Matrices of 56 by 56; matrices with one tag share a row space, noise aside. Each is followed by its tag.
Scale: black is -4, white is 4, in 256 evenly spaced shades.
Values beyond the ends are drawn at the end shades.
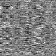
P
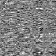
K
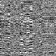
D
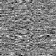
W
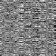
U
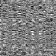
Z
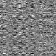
Z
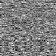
W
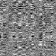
Z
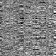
U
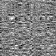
W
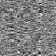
K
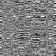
U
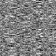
K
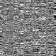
U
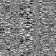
D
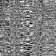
D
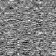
K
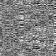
U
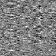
K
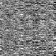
U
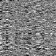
P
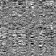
Z
